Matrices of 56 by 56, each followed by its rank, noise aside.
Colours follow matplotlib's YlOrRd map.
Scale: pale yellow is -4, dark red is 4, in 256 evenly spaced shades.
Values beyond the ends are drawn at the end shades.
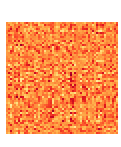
seven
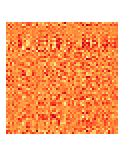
four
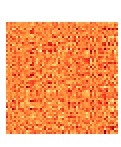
six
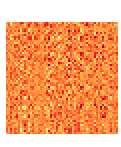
five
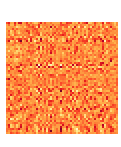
five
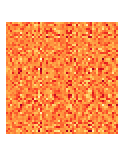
four
